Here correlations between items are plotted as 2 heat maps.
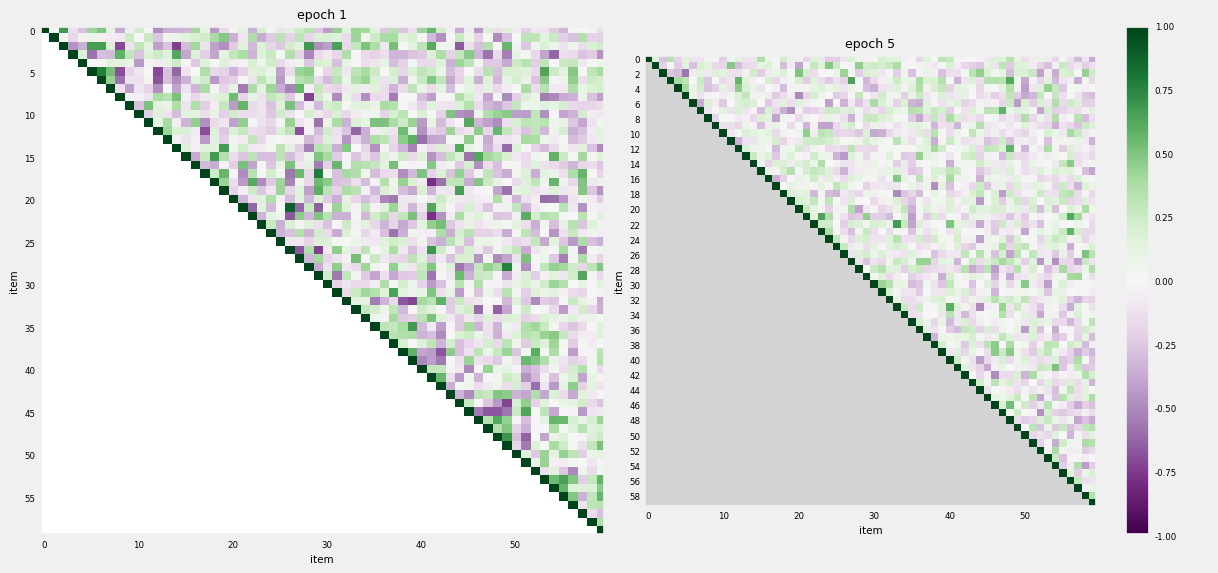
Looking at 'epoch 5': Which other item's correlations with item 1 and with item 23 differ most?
56
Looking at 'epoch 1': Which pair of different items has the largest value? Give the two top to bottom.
21, 26
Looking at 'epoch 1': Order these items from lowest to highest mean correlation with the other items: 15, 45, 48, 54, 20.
20, 48, 45, 15, 54
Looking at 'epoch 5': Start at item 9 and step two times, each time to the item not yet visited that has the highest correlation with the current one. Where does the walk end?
2
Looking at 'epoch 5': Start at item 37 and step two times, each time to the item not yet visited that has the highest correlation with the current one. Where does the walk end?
3
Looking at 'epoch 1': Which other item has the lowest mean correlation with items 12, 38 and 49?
17
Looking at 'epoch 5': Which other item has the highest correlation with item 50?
30
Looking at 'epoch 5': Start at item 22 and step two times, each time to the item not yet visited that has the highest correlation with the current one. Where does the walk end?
40
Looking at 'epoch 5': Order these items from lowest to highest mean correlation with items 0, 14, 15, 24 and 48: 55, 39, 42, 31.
42, 31, 55, 39
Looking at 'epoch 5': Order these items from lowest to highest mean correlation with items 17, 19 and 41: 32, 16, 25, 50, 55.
16, 50, 32, 55, 25
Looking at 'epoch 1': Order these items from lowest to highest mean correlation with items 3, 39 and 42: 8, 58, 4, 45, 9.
58, 9, 4, 8, 45
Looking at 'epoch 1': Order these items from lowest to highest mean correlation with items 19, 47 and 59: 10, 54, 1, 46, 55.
10, 1, 55, 46, 54
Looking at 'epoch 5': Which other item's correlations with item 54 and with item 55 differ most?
41
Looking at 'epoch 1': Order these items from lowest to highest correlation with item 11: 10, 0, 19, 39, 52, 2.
10, 19, 0, 2, 52, 39
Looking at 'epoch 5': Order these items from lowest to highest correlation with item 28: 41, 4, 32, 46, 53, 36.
46, 53, 41, 4, 32, 36
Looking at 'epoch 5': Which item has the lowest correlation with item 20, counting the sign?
5
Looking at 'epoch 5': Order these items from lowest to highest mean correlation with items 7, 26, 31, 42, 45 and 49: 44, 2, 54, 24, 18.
54, 18, 44, 24, 2
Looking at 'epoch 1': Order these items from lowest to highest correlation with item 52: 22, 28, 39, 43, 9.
28, 9, 22, 43, 39
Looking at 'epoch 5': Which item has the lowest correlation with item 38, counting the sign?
17
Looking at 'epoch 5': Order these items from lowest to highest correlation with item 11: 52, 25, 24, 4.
4, 52, 25, 24
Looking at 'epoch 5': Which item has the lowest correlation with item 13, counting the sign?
26
